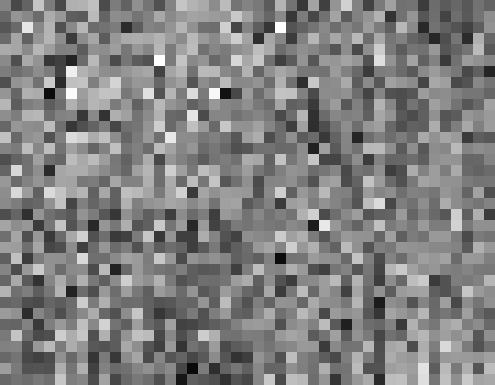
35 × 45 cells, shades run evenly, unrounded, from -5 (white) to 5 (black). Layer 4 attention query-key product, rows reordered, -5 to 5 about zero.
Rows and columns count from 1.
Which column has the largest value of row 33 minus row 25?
4
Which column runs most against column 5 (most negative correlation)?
27
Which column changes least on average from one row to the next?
40
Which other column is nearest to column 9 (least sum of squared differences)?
23
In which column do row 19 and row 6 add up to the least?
35
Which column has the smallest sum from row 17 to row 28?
8
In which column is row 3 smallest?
26
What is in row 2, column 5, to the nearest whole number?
-2
